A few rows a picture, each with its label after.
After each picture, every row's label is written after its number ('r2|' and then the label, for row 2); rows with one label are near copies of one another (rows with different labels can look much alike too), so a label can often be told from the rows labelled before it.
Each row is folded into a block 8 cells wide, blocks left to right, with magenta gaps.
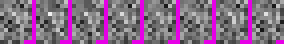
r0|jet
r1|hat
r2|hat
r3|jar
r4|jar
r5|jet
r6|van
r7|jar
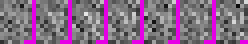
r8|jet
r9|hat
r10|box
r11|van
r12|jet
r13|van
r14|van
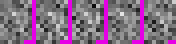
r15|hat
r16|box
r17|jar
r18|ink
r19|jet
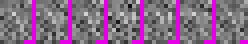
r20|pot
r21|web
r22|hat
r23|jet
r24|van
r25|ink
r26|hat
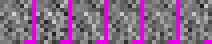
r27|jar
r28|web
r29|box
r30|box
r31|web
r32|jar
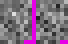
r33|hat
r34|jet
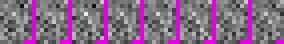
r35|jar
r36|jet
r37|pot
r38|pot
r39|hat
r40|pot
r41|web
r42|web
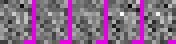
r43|van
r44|hat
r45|hat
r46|ink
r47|jar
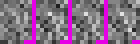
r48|van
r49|box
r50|box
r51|hat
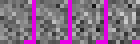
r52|pot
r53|pot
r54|jar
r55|van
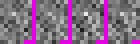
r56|hat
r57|box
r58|box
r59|hat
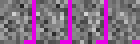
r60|jar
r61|van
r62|hat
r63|pot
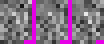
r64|van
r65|box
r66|hat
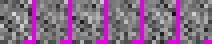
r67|box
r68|jet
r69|jet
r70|web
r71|web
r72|jar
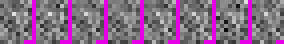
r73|hat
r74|jar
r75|hat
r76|jet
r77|hat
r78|box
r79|jet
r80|hat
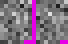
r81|van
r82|ink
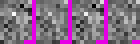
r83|ink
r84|pot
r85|ink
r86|van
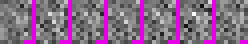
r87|van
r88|hat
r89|web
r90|pot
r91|web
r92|ink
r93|jet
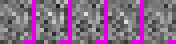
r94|van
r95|van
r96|jar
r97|pot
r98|jar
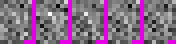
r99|van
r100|ink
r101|pot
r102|jet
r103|jet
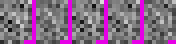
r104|jet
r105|pot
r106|jet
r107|jet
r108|van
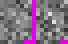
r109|web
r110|pot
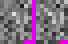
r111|jar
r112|van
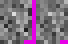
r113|hat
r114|hat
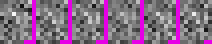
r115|ink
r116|pot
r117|van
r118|jet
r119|box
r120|jar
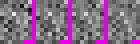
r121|ink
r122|pot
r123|web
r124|pot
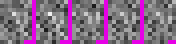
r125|hat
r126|box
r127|van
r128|jar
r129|jar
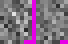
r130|hat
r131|web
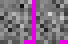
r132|jet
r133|jar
